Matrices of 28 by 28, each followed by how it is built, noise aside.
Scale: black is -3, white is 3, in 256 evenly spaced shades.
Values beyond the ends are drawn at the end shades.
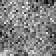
smooth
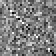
diagonal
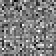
low rank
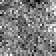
smooth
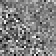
lower triangular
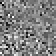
lower triangular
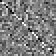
diagonal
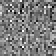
low rank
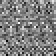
repeating columns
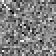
diagonal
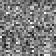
blocks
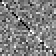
diagonal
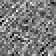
Hankel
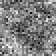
smooth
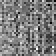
blocks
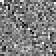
diagonal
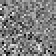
lower triangular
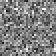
repeating columns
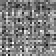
blocks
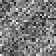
Hankel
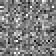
blocks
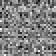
blocks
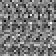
repeating columns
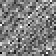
Hankel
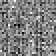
blocks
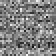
blocks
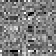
low rank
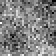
smooth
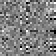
low rank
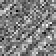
Hankel
